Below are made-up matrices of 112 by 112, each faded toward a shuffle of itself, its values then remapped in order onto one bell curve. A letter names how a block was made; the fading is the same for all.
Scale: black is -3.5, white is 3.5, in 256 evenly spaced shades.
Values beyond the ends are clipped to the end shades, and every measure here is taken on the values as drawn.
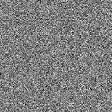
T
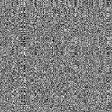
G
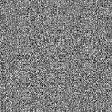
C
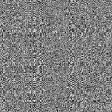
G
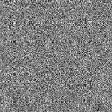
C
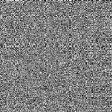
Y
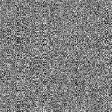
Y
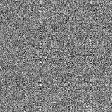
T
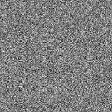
T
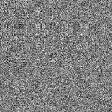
T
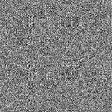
T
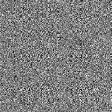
Y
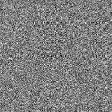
T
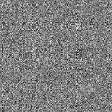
Y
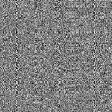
Y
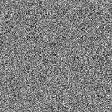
T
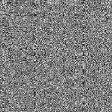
Y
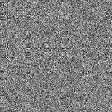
T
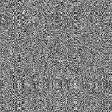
G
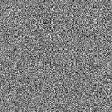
C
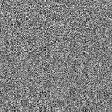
T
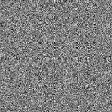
C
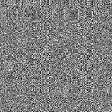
G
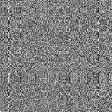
G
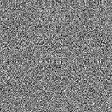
C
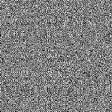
C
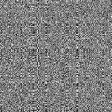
G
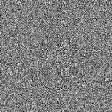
T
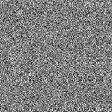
C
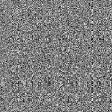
Y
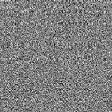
C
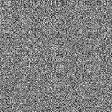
C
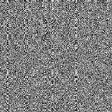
Y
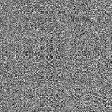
C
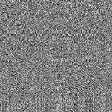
C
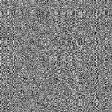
G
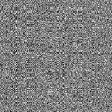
G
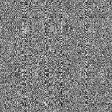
Y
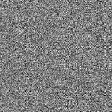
T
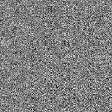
Y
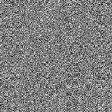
C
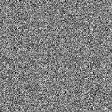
T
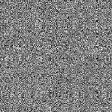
Y
